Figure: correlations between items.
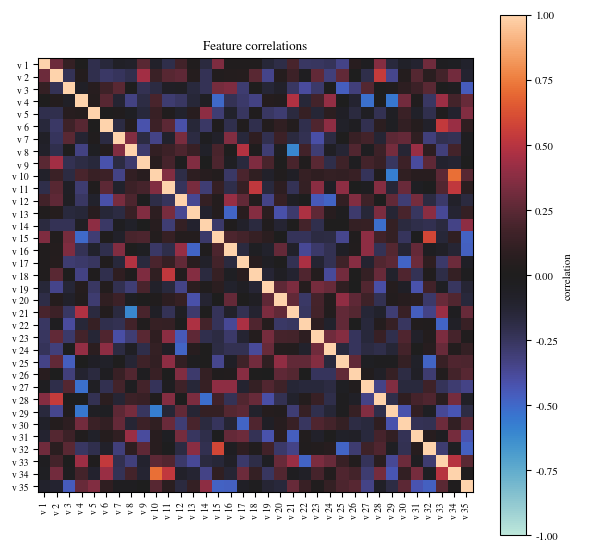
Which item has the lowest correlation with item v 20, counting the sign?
v 13
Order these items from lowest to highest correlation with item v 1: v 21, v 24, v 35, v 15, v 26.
v 24, v 35, v 26, v 21, v 15
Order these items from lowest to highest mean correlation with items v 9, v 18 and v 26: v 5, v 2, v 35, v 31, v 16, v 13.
v 31, v 5, v 16, v 35, v 13, v 2
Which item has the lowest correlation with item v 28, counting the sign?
v 14
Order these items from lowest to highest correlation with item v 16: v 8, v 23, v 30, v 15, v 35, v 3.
v 35, v 23, v 30, v 8, v 15, v 3
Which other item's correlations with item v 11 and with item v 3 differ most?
v 25
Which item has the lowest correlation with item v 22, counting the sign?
v 33
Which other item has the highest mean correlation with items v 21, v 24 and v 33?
v 4
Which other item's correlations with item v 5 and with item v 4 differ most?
v 21
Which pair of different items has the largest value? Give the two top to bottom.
v 10, v 34
